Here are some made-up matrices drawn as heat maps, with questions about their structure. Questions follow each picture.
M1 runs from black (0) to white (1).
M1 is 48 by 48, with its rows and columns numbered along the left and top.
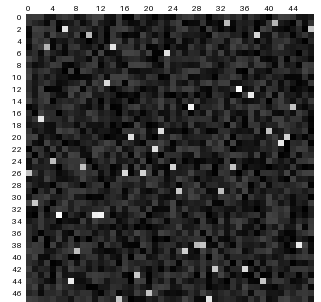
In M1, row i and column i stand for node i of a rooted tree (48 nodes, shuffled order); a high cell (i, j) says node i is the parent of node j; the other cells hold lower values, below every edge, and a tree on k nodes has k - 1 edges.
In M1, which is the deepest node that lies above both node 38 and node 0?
26
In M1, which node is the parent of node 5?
33
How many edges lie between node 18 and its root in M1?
3
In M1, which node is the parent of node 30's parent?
2
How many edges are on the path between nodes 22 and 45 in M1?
9
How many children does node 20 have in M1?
2
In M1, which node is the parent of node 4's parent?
25
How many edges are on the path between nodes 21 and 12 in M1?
5
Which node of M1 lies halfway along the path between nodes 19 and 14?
31
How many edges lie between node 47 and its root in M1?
4
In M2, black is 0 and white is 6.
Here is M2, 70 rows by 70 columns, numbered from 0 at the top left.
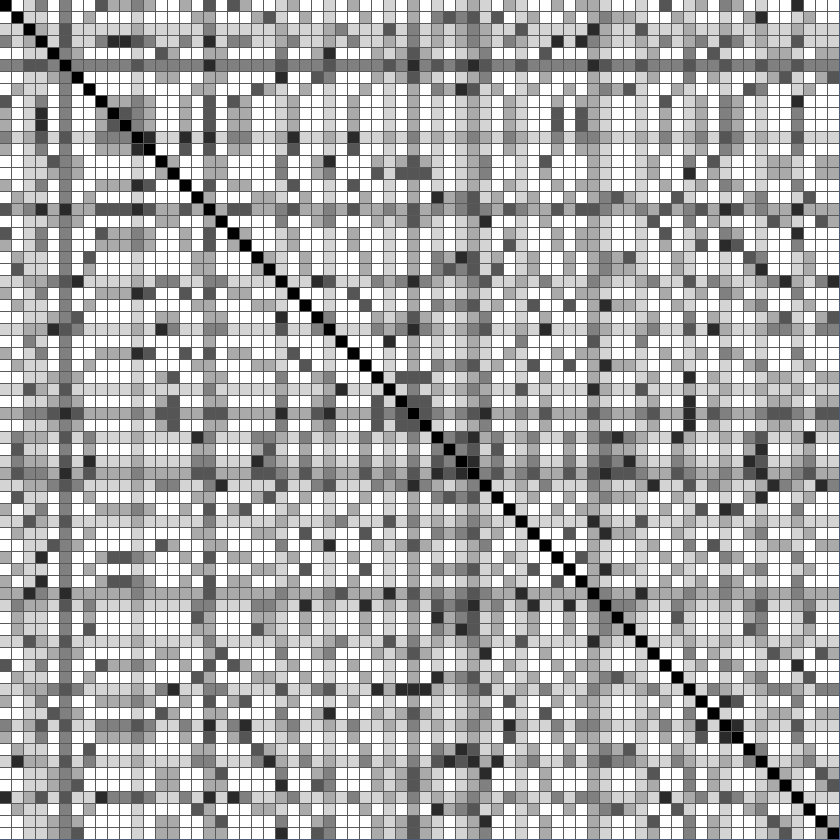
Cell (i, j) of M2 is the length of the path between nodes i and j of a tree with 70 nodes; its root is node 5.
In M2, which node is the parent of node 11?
17
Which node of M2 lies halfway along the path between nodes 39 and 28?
49
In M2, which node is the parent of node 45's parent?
34
